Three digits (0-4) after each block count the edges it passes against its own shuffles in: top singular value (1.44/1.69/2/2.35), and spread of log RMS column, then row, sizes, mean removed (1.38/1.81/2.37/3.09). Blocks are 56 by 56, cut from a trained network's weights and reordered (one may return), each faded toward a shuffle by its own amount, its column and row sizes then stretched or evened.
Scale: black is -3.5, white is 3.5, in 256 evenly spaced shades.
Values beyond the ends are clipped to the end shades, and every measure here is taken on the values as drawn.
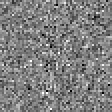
1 1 0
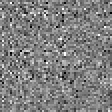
2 2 2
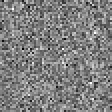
1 2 1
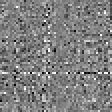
3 3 2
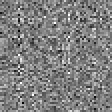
3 2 0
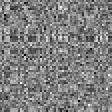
4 1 1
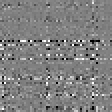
3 2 4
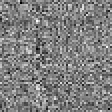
3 1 0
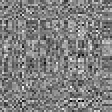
4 2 1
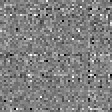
0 2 3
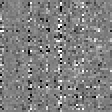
0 4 2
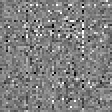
1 2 2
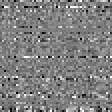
2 0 4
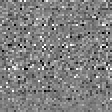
2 0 3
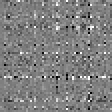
2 3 3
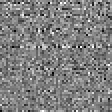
2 0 3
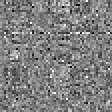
3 2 1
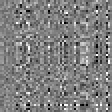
4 4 2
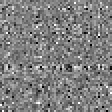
2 2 2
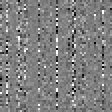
2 4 0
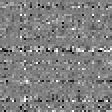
1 2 4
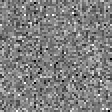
0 1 1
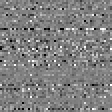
1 1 4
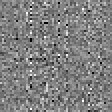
1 3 0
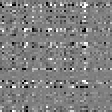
3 3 4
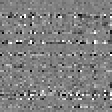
2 2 4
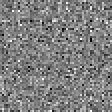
1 1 2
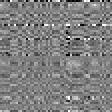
4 0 4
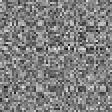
4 0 2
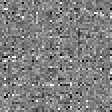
1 3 3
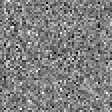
2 2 0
